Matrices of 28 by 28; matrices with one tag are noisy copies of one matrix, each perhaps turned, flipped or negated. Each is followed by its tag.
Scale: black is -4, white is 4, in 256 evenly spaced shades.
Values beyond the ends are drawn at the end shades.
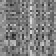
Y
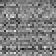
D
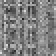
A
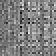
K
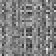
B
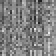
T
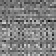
K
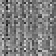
D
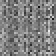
D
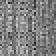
K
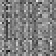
D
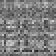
A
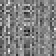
B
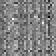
D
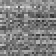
T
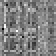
A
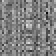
B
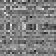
B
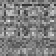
A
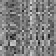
Y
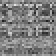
A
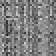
D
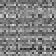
D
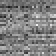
T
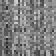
T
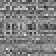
B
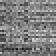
T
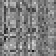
A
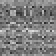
Y
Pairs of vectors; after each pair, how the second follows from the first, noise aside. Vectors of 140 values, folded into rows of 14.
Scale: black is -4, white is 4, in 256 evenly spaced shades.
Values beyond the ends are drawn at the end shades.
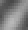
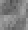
wrapped around, negated, shrunk.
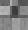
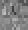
partly zeroed.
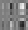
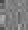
wrapped around, negated, shrunk.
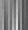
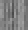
wrapped around, negated, shrunk.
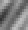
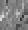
negated, partly zeroed.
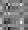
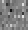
wrapped around, partly zeroed.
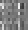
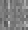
reversed, shrunk.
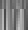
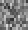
shuffled.
